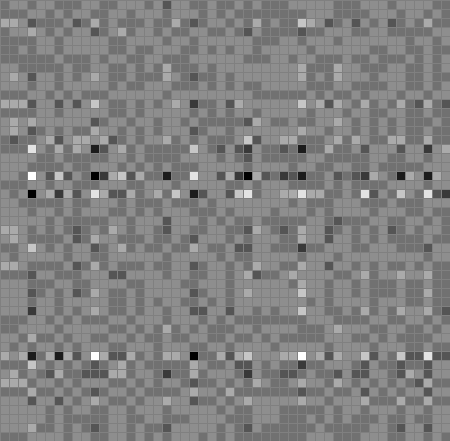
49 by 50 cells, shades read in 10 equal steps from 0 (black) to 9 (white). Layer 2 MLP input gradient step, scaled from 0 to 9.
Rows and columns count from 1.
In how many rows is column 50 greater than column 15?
15
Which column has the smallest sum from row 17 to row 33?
9
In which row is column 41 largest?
22
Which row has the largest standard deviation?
20
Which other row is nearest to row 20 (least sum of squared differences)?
17
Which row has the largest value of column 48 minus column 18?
40
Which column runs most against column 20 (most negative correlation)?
50
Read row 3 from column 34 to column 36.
7 6 5
